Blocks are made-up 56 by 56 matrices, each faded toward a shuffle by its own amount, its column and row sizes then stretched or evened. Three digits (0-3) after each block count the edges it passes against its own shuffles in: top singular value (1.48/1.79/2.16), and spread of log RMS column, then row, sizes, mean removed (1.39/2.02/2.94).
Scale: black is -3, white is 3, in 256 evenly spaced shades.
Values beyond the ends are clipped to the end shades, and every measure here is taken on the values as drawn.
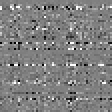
2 2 3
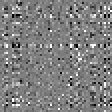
3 3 2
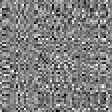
3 2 1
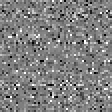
2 0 2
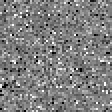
0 0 1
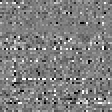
1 1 3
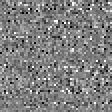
1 0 2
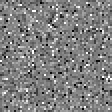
0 0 0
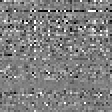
2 1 3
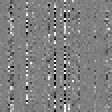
3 3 0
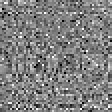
3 0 1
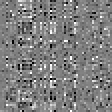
3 3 1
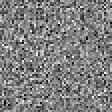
2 1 0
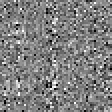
1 2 0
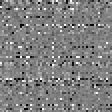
2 1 3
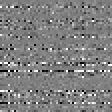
3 1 3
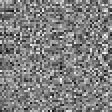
3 1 1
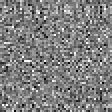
2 1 1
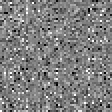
2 2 1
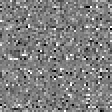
1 1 2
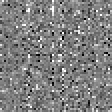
2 2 1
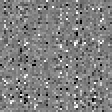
0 2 1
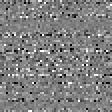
0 0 3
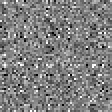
2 1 1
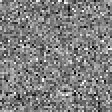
0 0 1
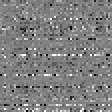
1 1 3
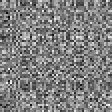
3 0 1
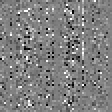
0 3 1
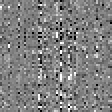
2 3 1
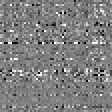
2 1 3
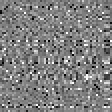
3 0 2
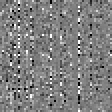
1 3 0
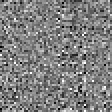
2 2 1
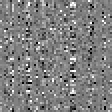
2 3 1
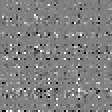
0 2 3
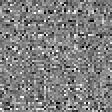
2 0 2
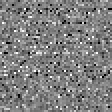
0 0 2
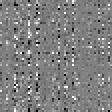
0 3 2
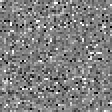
0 0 1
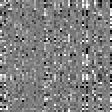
3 3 1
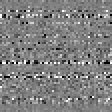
2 0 3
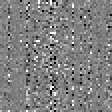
1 3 0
